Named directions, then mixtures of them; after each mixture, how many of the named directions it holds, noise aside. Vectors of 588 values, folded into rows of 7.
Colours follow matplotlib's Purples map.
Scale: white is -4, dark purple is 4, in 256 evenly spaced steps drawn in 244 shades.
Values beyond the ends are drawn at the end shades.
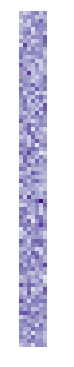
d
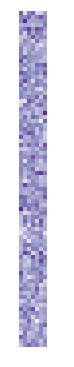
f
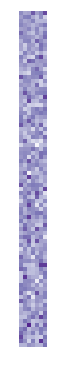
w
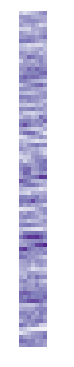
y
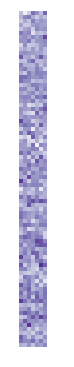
three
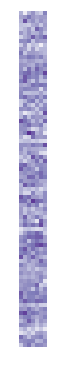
three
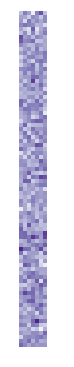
four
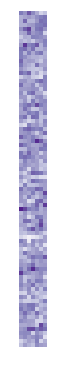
four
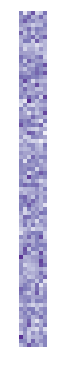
three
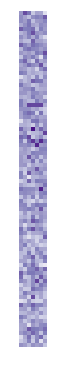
three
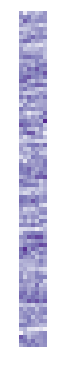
two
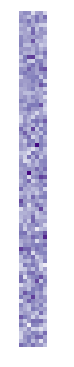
three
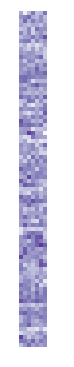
four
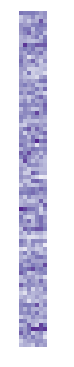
two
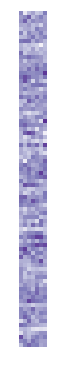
two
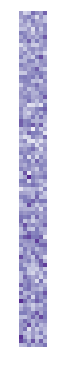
three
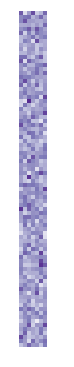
two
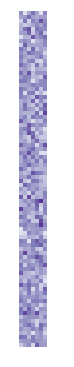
two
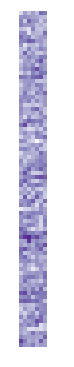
four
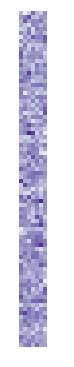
three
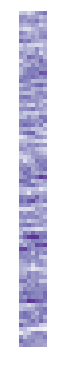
one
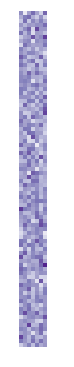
three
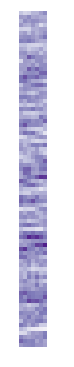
one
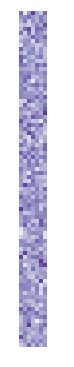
three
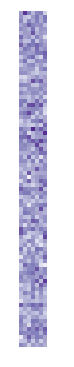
four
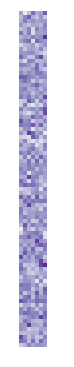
four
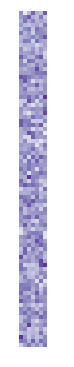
four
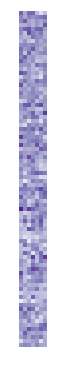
three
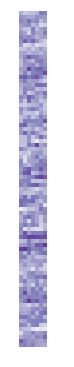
two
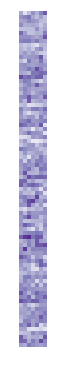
two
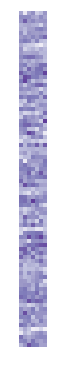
two
